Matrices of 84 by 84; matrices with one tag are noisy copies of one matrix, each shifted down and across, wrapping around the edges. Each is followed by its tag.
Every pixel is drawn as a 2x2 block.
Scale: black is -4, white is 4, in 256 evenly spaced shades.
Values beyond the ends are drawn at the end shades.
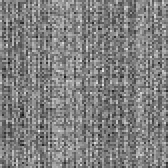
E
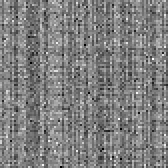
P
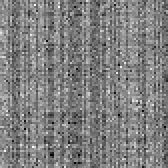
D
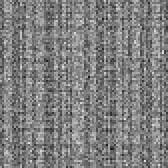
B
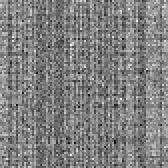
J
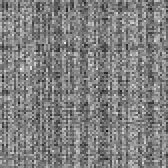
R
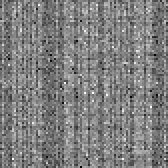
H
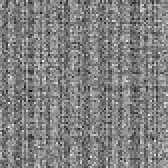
B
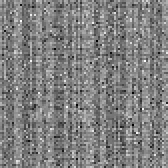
B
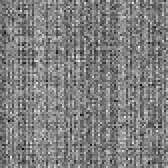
E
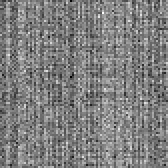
E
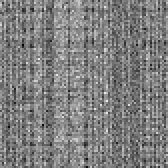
J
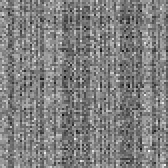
H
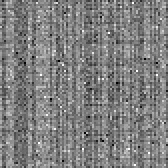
P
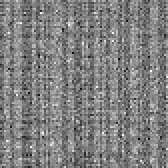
B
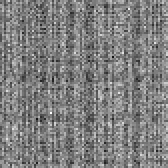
R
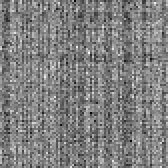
R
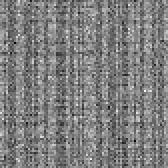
B
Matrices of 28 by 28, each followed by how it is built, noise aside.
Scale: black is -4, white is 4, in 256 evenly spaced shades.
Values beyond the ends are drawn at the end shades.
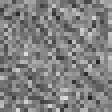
Toeplitz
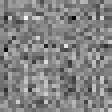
low rank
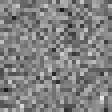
noise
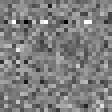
uneven rows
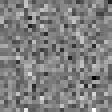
uneven columns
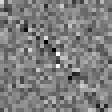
banded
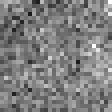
smooth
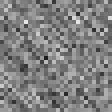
Toeplitz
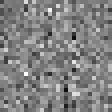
uneven columns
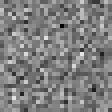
uneven columns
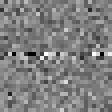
uneven rows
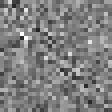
banded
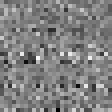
uneven rows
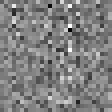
uneven columns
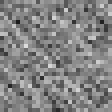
Toeplitz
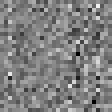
uneven columns
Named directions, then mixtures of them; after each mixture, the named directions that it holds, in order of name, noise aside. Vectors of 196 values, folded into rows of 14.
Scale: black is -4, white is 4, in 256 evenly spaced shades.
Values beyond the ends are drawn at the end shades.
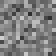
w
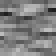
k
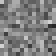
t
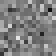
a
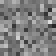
a, t, w.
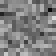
a, k, t.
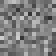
w.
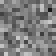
a, k, t.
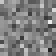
t, w.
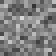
k, t, w.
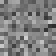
t, w.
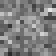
a, k, w.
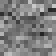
a, k, w.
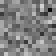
a, k, t.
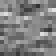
k.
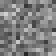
k, w.
